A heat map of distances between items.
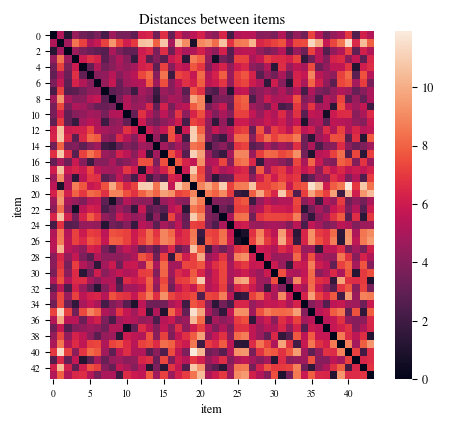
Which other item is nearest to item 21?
8
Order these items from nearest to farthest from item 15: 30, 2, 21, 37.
21, 37, 2, 30
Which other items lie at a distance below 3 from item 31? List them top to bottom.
9, 38, 43
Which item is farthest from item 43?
20
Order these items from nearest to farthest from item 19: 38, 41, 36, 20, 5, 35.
5, 41, 38, 20, 36, 35
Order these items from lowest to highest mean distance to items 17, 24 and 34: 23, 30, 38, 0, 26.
0, 23, 38, 30, 26
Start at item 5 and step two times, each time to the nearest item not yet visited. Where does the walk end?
28
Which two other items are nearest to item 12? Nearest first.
17, 27
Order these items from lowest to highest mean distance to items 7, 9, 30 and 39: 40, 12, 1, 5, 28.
5, 28, 12, 40, 1
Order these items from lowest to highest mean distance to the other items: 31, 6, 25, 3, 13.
3, 6, 13, 31, 25
